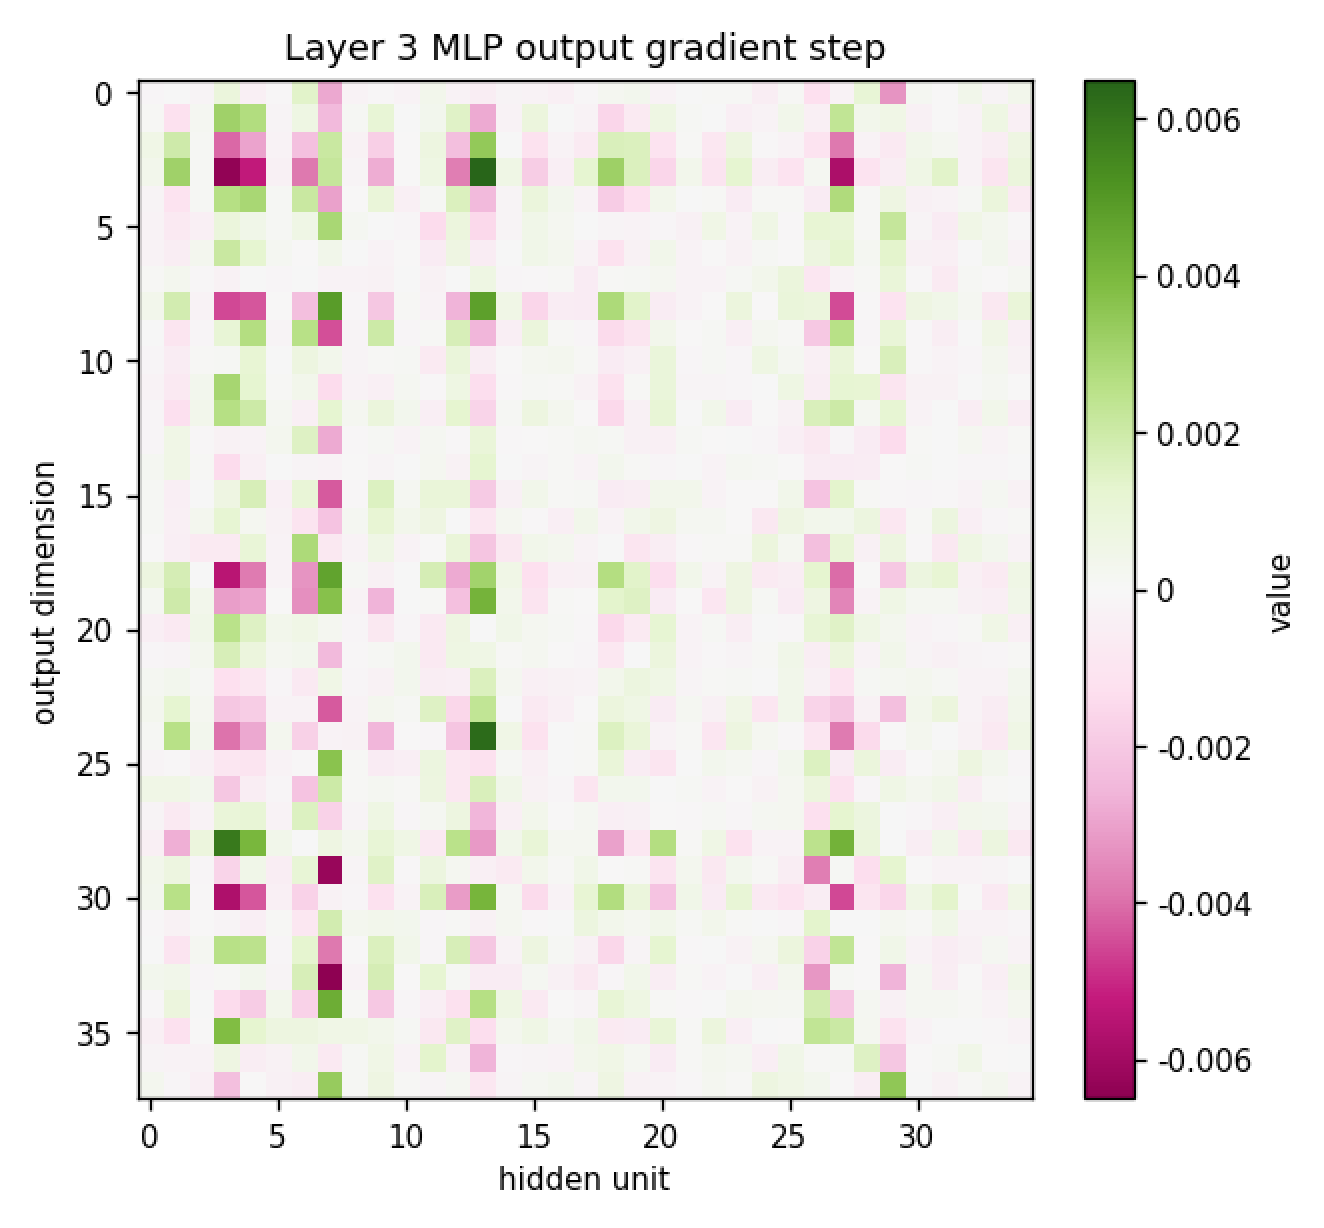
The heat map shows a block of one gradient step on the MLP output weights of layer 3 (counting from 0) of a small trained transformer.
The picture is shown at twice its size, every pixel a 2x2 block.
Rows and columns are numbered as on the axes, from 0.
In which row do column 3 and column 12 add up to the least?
3
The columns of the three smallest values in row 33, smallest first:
7, 26, 29
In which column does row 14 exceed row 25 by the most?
13
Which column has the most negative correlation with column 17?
25
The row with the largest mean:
28
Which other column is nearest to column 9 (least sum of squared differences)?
15
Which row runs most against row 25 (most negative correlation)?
21
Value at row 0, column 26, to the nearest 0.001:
-0.001
